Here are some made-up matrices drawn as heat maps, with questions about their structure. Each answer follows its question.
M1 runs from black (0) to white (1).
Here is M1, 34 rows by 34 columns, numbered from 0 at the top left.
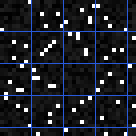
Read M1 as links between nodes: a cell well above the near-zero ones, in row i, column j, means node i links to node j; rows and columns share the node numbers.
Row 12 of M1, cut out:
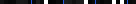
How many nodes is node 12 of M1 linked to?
4
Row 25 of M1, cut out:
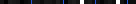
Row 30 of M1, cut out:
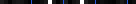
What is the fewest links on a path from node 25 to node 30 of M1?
2
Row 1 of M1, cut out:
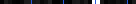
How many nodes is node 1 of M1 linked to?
2
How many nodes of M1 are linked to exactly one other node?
9
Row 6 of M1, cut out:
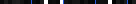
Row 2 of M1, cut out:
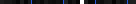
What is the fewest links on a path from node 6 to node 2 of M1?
5
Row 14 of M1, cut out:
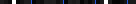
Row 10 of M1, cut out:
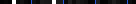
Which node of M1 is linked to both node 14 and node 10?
node 3
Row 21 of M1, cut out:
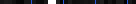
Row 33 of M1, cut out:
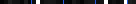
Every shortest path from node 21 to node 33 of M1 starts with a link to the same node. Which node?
node 13
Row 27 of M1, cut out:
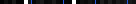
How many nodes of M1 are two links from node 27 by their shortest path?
2
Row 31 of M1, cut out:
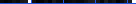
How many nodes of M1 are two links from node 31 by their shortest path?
3
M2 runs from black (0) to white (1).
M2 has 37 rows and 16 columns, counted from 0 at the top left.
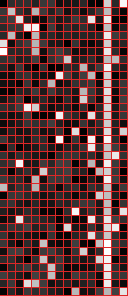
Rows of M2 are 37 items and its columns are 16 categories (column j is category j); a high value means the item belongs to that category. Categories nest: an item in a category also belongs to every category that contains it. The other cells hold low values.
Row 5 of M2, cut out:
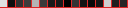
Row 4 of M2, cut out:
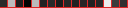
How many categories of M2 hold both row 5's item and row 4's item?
2
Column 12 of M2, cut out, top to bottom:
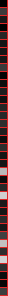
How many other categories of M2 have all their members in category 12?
1
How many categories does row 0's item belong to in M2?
2
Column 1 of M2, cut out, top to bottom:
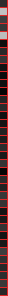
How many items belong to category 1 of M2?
2
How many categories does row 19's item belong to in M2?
2
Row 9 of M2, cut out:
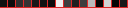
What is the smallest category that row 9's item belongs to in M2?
7
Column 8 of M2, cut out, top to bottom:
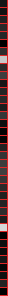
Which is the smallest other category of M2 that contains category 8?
14
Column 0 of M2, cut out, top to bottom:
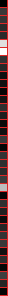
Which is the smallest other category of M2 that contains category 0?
4
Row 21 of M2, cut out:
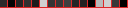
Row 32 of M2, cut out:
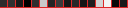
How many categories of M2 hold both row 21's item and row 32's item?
3
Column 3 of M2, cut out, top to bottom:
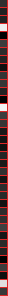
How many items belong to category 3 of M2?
3
